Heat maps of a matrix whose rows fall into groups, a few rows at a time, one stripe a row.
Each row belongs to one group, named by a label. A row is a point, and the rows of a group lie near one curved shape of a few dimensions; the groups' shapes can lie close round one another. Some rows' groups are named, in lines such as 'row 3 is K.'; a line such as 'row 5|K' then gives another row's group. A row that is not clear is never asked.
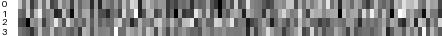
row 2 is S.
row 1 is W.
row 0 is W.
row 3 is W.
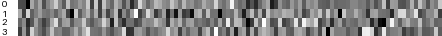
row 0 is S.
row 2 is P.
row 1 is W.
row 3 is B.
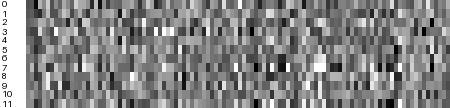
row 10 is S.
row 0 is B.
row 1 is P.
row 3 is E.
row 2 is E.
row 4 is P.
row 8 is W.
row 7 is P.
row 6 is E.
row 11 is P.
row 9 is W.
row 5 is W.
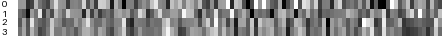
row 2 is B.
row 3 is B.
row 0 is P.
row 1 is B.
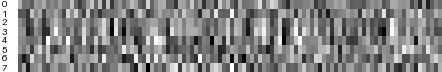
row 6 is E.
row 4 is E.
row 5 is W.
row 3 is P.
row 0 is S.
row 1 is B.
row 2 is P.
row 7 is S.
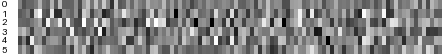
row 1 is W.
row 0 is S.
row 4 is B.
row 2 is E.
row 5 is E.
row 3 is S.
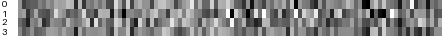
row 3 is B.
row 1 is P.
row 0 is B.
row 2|S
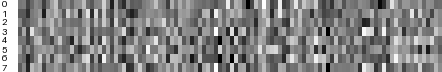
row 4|E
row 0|P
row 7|B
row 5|S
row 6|E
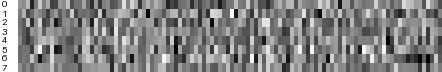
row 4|W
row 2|W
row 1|S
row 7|S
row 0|W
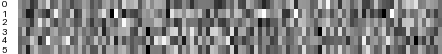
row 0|W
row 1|P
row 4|E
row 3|S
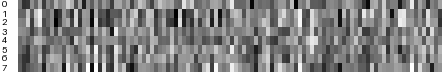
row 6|S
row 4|E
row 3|S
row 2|W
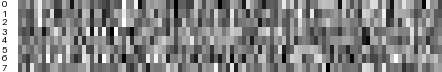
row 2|W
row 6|E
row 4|B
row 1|W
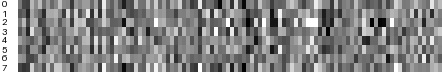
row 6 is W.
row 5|P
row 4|S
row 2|P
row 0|E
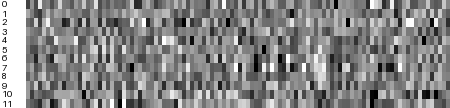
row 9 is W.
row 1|W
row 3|S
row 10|B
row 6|P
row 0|B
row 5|S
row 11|P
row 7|P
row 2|W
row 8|E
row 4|E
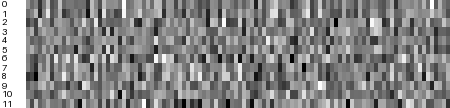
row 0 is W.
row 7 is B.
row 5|S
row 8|S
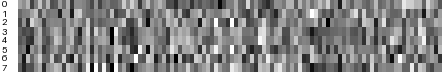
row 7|P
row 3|P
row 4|P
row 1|E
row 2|B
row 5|S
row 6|W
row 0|W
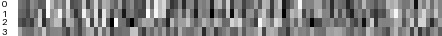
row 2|P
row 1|E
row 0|E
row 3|S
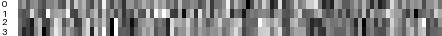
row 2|P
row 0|P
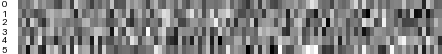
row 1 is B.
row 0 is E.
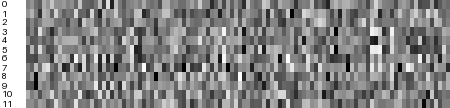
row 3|B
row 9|S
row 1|E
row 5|B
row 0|S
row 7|W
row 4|B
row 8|S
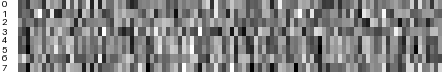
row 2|B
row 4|S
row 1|W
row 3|E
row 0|P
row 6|S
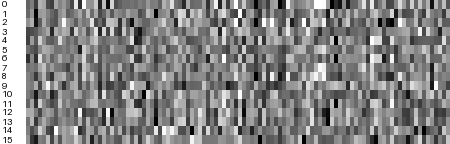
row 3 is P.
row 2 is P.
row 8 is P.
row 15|B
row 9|W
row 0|P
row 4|B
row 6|B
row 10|S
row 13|S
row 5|E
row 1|S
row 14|E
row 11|B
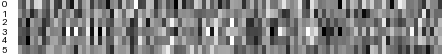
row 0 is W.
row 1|S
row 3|P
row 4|S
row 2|S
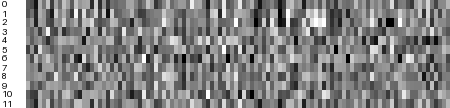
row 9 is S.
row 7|S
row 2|P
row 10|E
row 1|P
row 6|W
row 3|W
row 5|B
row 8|E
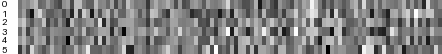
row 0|E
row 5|B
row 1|E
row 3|P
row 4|S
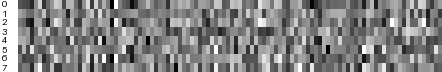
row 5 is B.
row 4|S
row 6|P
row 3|W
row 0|P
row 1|S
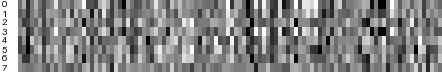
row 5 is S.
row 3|P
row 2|B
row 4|B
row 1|P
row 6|B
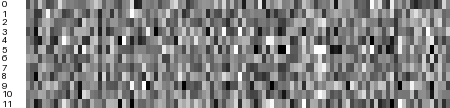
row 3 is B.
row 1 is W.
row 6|S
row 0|B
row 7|E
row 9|W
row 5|P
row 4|P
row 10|E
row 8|S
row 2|E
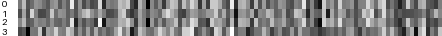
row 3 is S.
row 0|S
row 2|S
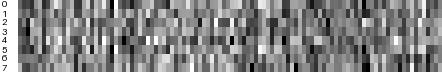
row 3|S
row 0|P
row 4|E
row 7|B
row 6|B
